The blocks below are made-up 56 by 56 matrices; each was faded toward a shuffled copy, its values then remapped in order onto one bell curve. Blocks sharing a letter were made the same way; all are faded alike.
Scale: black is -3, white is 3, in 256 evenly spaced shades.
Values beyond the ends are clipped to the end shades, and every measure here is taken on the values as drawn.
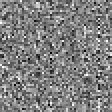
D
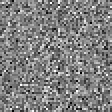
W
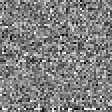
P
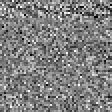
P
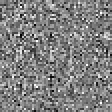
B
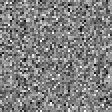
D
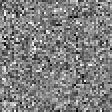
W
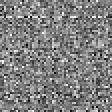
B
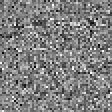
B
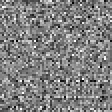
P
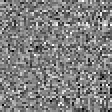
B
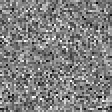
P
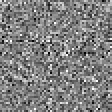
B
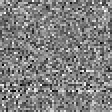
P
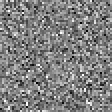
D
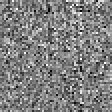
D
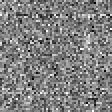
P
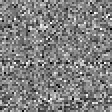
P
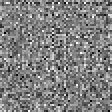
B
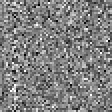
D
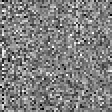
D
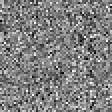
D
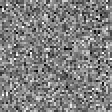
D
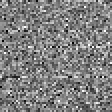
P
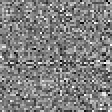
B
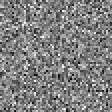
D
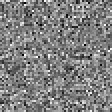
B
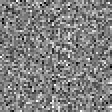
D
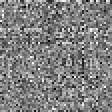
B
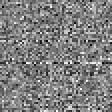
B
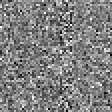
D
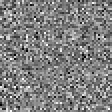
B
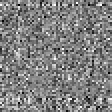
B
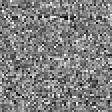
P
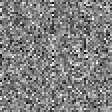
W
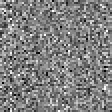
D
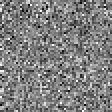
W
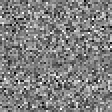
P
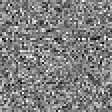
P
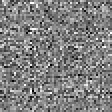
B
